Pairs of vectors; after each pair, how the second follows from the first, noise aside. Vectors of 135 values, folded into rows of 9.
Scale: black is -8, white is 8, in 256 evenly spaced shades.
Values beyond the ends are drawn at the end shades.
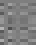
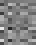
scaled up.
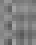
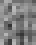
scaled up.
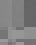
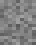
shuffled.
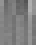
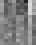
scaled up.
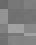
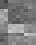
scaled up.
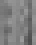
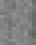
wrapped around, shrunk.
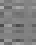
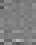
negated, partly zeroed.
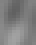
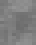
wrapped around, shrunk.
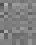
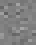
partly zeroed.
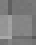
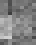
scaled up.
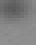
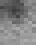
scaled up.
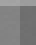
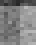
negated, scaled up.
